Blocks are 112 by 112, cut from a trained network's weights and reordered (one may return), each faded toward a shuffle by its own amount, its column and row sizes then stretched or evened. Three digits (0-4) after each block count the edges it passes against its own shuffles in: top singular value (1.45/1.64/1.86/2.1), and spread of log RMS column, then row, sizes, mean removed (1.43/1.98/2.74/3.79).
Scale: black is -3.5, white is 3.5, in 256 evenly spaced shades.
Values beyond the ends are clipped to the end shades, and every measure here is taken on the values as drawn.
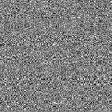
4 0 3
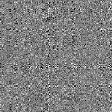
4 3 3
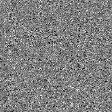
0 2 2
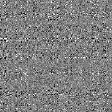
2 3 3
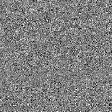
1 1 2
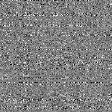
1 1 4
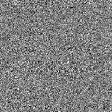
1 1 2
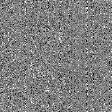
0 4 1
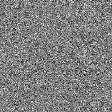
2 1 2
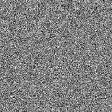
1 1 1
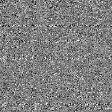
1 2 3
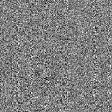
3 2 1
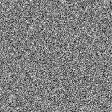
2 0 0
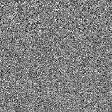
1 1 2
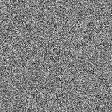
1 0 0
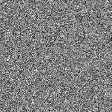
1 1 1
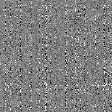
0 4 2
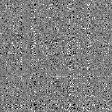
0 3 3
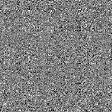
2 2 2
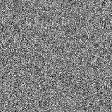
3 1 0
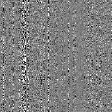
2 4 1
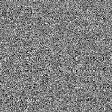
3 1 2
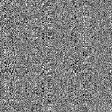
4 3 1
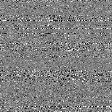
1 1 4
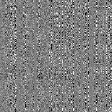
4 4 1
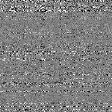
0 2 4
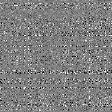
0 3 4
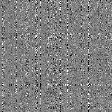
1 4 2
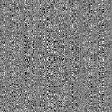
4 4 2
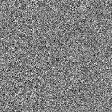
2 1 0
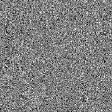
1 2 1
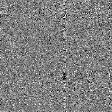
2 2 2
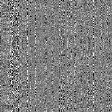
3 4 1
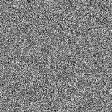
3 0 1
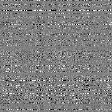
2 2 4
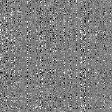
1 4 3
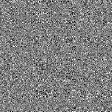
3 2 3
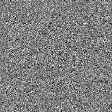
1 1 2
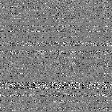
1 2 4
